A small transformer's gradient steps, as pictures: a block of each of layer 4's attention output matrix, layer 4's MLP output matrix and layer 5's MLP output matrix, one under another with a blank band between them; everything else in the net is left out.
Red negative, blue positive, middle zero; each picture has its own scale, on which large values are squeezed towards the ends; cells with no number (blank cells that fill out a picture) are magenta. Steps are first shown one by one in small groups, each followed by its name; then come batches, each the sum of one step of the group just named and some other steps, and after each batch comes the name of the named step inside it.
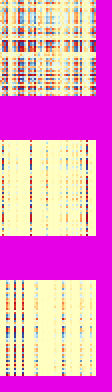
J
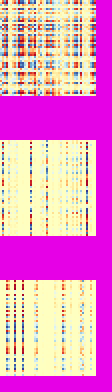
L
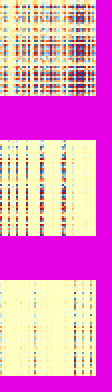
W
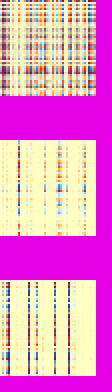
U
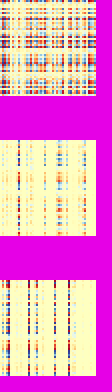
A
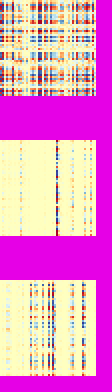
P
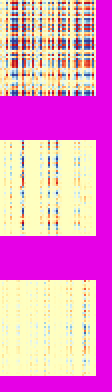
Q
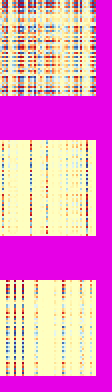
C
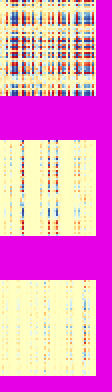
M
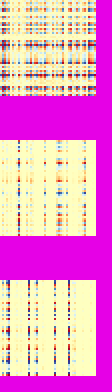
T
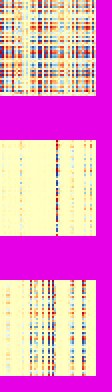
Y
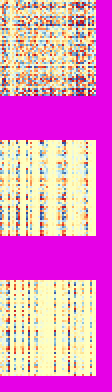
L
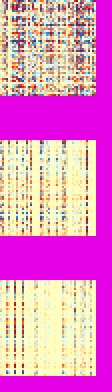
J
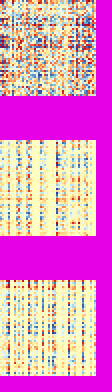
A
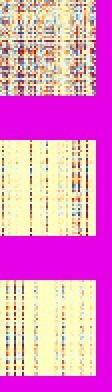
J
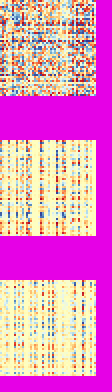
M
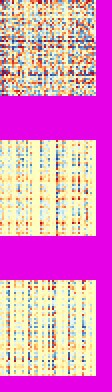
U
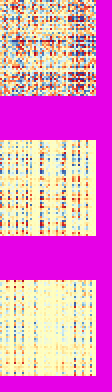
W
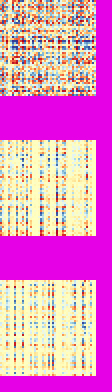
P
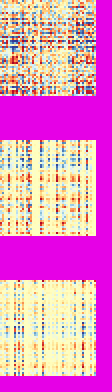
J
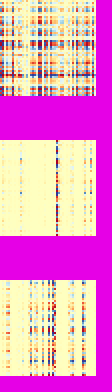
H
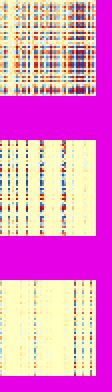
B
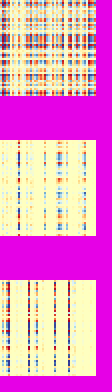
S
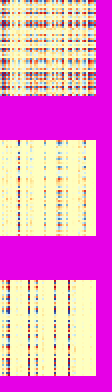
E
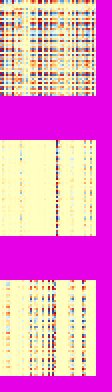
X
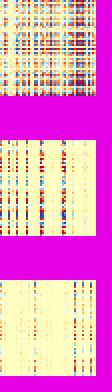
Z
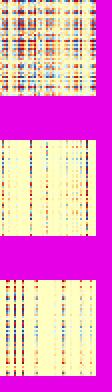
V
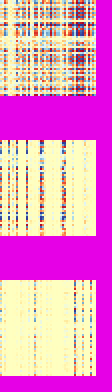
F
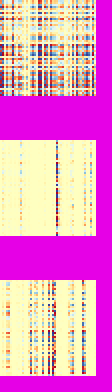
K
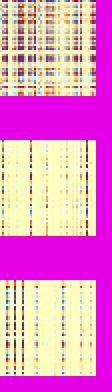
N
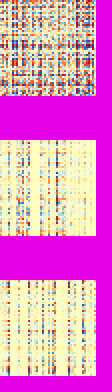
K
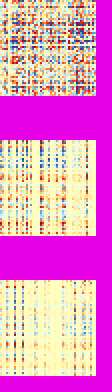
N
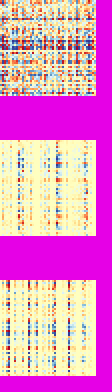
S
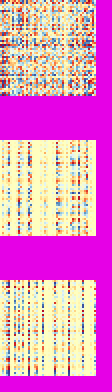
N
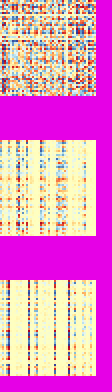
E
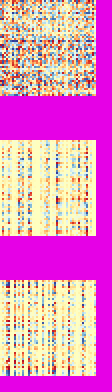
K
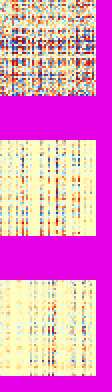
H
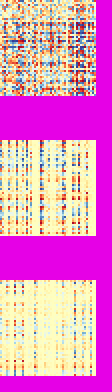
B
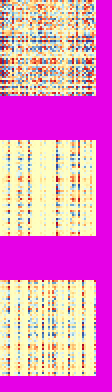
E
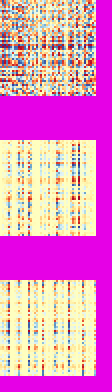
S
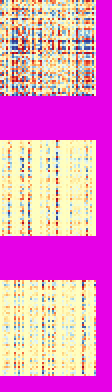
X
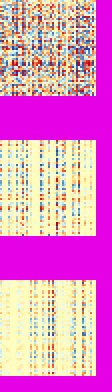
B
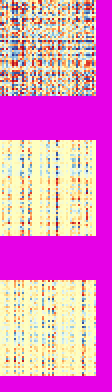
X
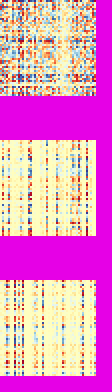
V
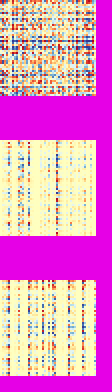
E
